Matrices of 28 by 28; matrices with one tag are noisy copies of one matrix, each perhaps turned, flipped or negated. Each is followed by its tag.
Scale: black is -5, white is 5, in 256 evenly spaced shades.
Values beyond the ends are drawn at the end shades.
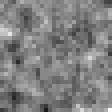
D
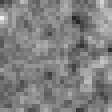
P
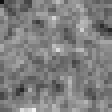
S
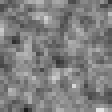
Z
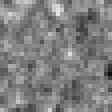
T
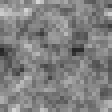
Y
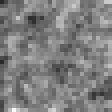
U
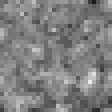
P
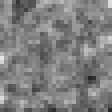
U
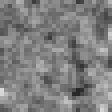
P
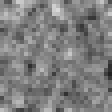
T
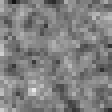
U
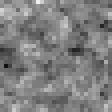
Y
